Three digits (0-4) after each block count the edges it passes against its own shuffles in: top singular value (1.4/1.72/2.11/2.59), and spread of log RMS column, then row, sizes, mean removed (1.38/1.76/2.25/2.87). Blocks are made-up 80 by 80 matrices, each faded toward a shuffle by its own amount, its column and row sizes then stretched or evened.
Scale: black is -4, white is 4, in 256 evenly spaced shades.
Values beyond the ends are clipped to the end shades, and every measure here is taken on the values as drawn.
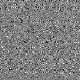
3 0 3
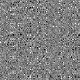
3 3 1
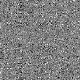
2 1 2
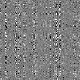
3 4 2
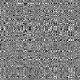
4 3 4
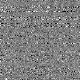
1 1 4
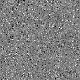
2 1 0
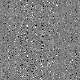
0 3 0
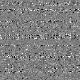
2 0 4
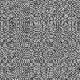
4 0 1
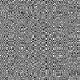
4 3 2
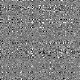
2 3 4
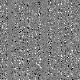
0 4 0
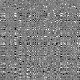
4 3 3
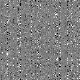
0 4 1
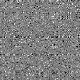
3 0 2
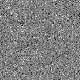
2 0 1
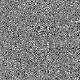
2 2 2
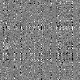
3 4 2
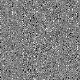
1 3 0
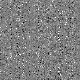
0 3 0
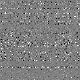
2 2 4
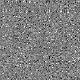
2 2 2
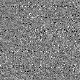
0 1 2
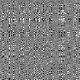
4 4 3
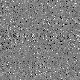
1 0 2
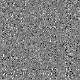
1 3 2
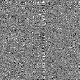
3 2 0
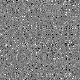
2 2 3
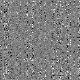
1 4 1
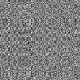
4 3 1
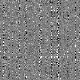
3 4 1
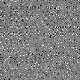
3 0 1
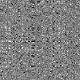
3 2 2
